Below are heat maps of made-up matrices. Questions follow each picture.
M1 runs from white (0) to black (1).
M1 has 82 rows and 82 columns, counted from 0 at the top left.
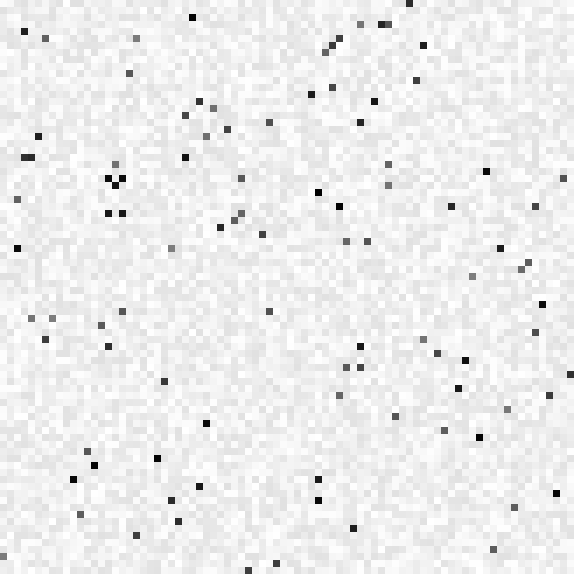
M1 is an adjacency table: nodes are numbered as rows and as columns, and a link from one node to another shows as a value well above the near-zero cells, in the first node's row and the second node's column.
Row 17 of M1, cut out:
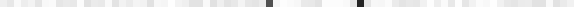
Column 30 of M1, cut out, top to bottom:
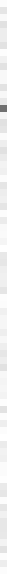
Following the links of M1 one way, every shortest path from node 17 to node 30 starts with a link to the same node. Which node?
node 38
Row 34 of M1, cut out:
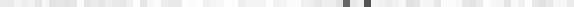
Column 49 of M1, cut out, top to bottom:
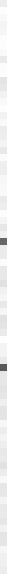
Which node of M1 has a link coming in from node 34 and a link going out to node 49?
node 52
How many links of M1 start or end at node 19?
4
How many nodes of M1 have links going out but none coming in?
2
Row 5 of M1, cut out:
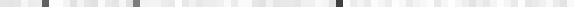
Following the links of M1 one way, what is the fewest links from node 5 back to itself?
2
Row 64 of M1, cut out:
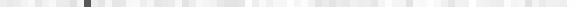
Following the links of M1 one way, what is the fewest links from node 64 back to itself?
6
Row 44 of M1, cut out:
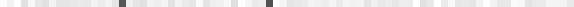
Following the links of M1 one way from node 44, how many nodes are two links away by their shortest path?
2
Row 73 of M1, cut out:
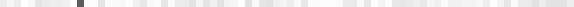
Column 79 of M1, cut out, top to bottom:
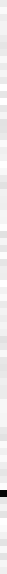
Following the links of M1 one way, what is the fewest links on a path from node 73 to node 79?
6
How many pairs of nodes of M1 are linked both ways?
3
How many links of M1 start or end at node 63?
1
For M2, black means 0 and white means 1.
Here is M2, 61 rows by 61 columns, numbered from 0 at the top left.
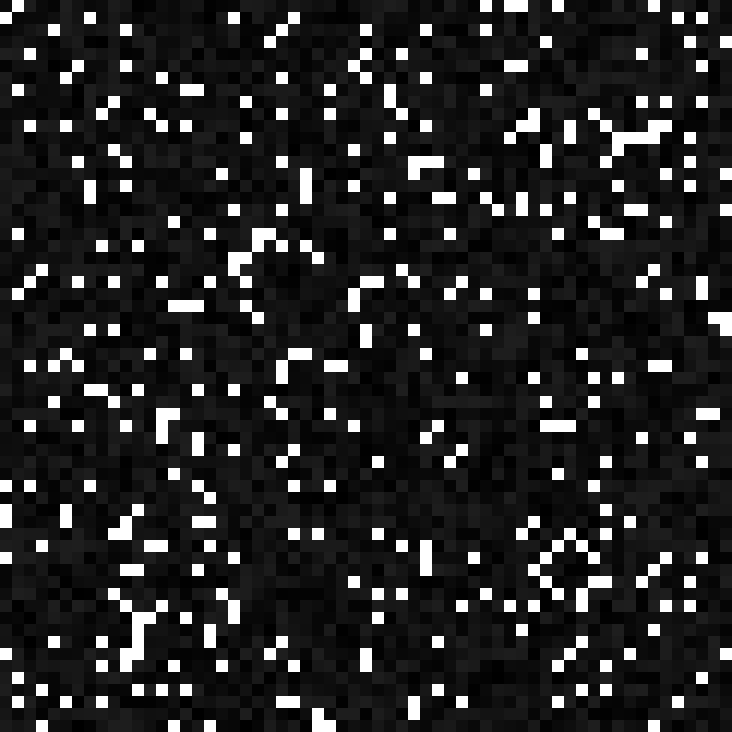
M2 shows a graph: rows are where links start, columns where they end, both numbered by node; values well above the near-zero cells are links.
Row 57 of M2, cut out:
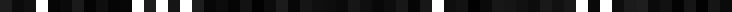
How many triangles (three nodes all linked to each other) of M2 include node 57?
3
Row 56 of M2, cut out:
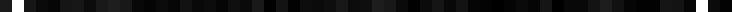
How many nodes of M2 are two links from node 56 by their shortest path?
10
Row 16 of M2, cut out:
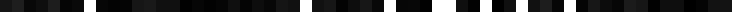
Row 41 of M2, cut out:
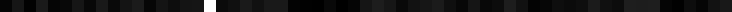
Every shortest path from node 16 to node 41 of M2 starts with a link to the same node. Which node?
node 43
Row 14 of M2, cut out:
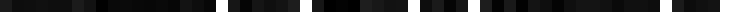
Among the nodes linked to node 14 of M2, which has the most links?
node 55
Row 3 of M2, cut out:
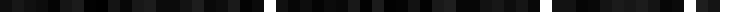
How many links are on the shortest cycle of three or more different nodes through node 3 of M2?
4
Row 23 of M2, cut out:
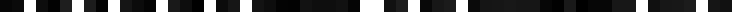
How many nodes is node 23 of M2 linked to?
12
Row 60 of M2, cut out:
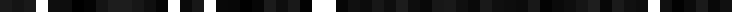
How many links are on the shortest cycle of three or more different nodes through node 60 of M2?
4
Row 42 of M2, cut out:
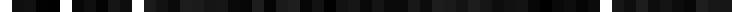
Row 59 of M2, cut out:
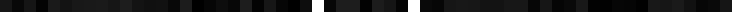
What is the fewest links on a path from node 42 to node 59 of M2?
4
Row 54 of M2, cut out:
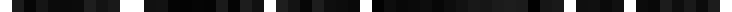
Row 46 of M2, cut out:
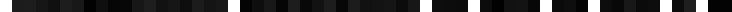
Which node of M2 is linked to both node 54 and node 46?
node 0
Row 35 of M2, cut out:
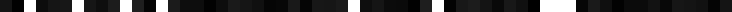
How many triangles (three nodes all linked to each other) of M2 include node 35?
7
